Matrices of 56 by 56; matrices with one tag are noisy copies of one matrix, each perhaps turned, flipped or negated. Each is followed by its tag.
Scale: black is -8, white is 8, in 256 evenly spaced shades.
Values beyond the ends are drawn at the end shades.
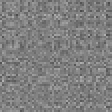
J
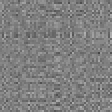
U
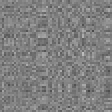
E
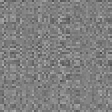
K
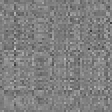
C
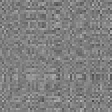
U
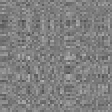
E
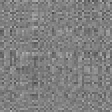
U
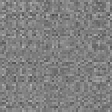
J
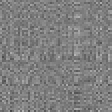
U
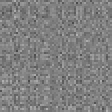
J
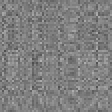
C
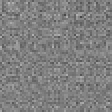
J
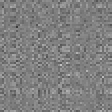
K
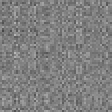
J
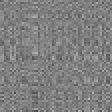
U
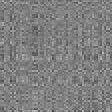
U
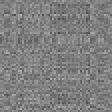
C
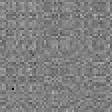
J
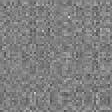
J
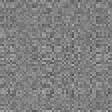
K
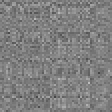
C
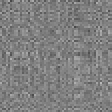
U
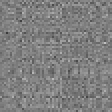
C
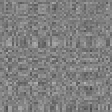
E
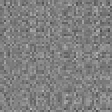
J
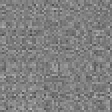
J
